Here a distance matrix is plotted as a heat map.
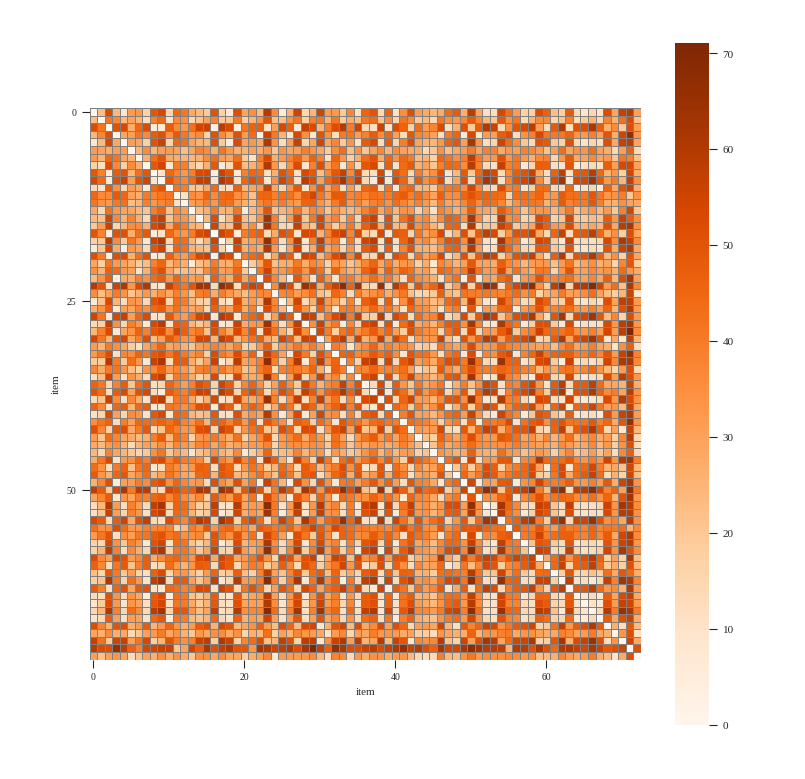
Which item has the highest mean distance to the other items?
71
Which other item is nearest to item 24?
72
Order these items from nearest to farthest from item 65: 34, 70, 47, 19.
34, 47, 19, 70
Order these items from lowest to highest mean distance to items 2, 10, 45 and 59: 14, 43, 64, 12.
43, 64, 12, 14
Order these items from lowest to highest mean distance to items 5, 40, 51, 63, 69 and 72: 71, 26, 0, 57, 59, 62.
26, 0, 57, 59, 62, 71
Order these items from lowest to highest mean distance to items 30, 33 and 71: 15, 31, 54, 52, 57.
31, 57, 52, 15, 54
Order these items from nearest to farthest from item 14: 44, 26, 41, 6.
6, 26, 44, 41
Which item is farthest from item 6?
50
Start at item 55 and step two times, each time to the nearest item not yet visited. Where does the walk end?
12
